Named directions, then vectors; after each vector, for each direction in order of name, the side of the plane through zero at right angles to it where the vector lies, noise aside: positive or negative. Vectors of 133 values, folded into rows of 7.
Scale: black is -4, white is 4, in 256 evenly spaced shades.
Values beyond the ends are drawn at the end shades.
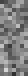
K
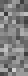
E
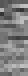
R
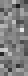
positive, negative, negative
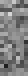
positive, negative, negative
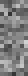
negative, positive, positive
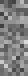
negative, positive, positive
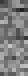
positive, positive, positive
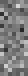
negative, positive, positive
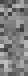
negative, positive, positive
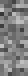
negative, positive, positive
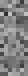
positive, negative, negative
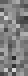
positive, positive, negative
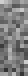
negative, negative, negative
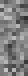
positive, positive, negative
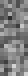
positive, negative, positive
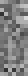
negative, negative, positive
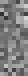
negative, negative, positive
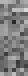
negative, negative, negative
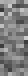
positive, negative, negative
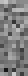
negative, negative, negative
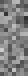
positive, positive, negative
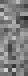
positive, positive, negative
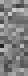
positive, negative, negative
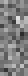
negative, negative, positive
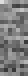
negative, negative, negative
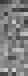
positive, positive, positive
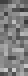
positive, positive, positive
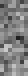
positive, negative, positive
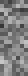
negative, positive, positive
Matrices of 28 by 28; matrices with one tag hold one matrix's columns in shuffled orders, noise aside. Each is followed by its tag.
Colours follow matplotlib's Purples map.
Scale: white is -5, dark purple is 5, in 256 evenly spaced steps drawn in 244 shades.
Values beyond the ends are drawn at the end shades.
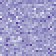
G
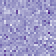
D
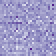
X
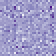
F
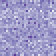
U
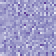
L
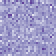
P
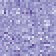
D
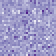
D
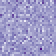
P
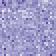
U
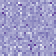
L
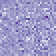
G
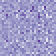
F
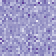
P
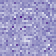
G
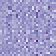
F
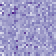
L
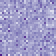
U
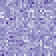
U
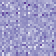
L
